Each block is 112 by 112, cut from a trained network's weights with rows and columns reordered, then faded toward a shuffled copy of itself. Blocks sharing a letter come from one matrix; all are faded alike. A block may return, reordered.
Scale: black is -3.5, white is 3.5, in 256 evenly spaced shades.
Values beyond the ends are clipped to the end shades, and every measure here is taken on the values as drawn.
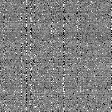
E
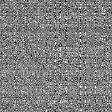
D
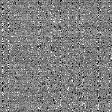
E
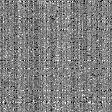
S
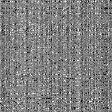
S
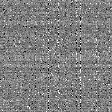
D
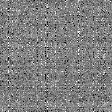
E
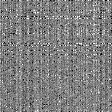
S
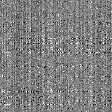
S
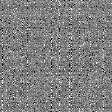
D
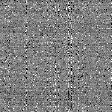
E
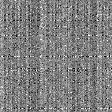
S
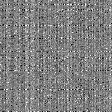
S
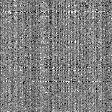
S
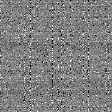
E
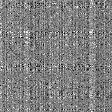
S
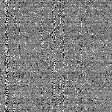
E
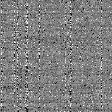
D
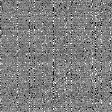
E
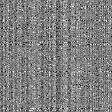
S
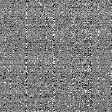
D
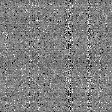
E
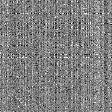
S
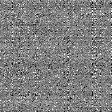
D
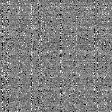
E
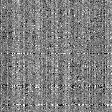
S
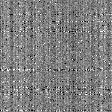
S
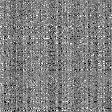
S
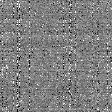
E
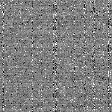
E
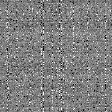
D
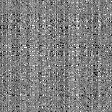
S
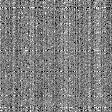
S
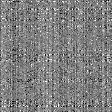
S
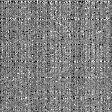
S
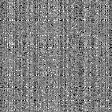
S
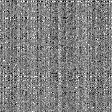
S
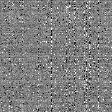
E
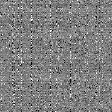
E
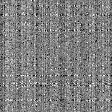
S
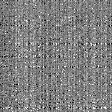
S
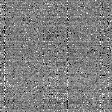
D
